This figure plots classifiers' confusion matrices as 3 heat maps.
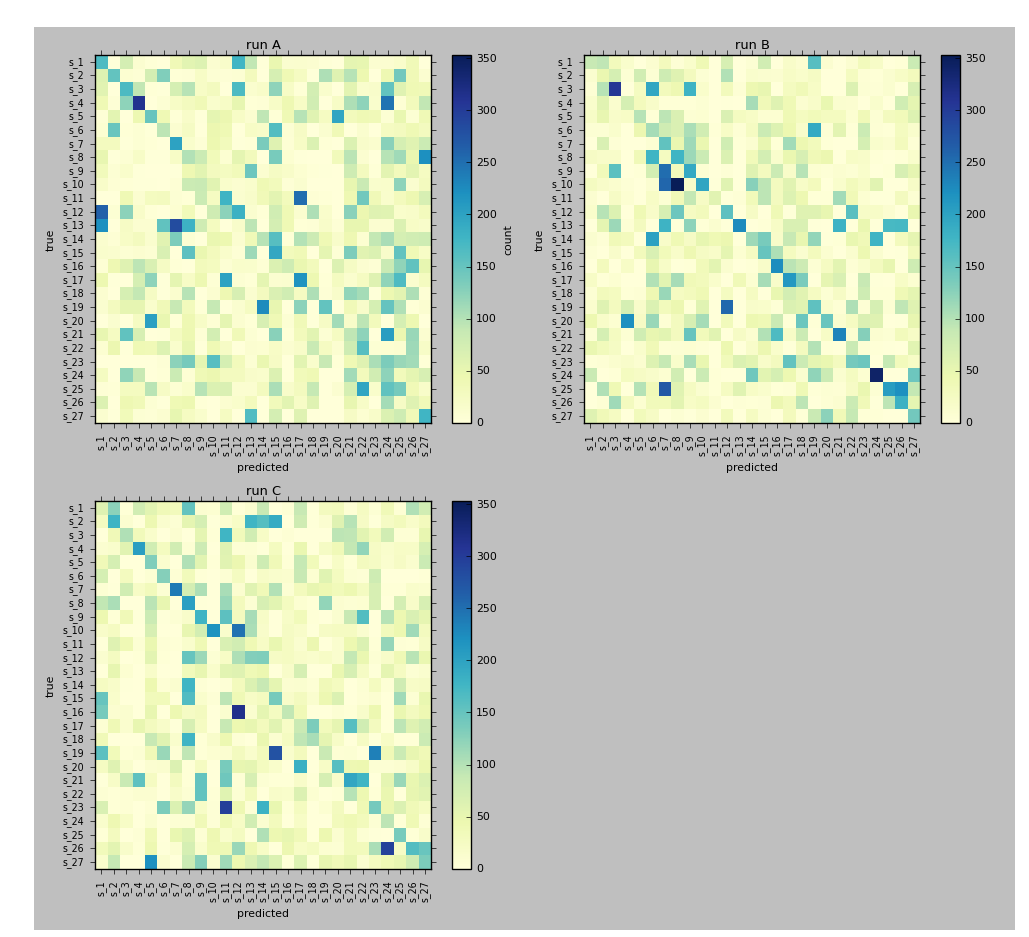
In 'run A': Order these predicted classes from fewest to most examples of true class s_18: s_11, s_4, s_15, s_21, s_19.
s_19, s_11, s_15, s_4, s_21
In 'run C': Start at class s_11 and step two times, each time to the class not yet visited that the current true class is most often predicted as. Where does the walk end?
s_13
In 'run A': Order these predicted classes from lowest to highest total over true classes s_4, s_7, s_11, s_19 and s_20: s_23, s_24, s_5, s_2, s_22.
s_2, s_23, s_5, s_22, s_24
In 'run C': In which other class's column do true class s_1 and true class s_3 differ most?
s_8
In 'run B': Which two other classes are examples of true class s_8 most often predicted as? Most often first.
s_6, s_9
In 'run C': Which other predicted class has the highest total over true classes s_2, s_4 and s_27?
s_5
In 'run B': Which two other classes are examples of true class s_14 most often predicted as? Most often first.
s_6, s_24
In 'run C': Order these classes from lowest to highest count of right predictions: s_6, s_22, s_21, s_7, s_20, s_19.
s_22, s_19, s_6, s_20, s_21, s_7
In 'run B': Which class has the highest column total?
s_7
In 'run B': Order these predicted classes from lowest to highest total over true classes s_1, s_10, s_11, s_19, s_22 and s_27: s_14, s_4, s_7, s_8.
s_4, s_14, s_7, s_8
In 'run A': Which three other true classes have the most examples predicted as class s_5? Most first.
s_20, s_17, s_25
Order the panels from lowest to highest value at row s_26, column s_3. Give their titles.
run C, run A, run B
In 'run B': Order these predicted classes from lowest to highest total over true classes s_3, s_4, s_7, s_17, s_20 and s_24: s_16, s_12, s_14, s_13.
s_13, s_12, s_16, s_14
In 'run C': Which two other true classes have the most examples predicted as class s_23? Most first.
s_19, s_26
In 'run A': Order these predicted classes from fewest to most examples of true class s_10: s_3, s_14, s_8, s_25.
s_3, s_14, s_8, s_25
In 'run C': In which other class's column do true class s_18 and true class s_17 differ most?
s_21
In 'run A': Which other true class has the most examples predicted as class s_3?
s_21
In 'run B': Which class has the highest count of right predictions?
s_24
